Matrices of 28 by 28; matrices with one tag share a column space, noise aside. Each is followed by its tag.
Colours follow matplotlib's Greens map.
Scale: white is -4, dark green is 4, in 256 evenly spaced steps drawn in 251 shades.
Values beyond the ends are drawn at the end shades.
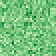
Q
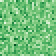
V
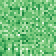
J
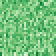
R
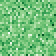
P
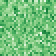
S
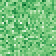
V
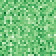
P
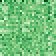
S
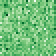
S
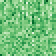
S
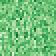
R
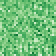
J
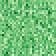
J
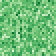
R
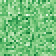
S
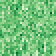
J
